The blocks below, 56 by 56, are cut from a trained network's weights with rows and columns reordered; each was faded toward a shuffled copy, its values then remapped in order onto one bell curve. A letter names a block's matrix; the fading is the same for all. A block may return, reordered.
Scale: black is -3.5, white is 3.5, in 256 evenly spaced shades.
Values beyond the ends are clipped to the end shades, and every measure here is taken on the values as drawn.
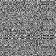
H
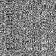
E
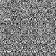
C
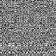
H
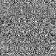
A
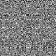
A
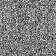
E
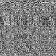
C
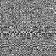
H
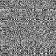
H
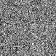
E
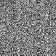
E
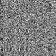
E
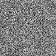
E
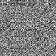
H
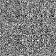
E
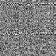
A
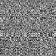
H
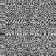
H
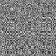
C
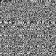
A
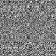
C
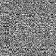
A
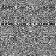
H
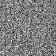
E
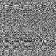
H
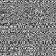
H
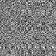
C
